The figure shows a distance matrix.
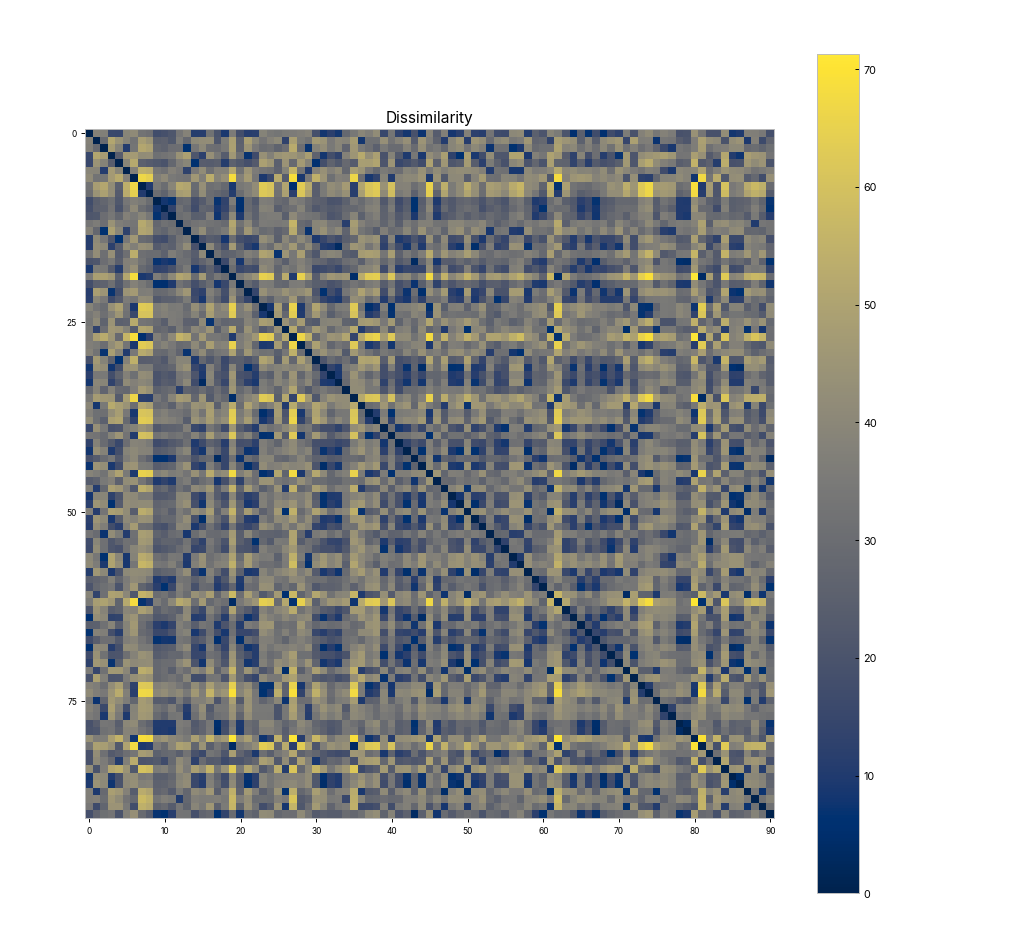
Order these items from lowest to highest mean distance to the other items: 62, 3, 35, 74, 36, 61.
3, 61, 36, 74, 35, 62
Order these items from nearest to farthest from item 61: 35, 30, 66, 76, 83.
76, 66, 83, 30, 35
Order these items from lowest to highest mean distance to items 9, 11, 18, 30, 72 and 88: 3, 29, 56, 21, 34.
34, 21, 3, 29, 56
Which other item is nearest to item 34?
12
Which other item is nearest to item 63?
39
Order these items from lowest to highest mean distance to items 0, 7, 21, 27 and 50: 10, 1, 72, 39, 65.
10, 65, 39, 72, 1
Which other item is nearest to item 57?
29
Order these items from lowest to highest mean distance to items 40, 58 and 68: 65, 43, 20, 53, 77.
20, 43, 53, 65, 77
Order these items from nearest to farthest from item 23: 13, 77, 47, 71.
71, 47, 13, 77
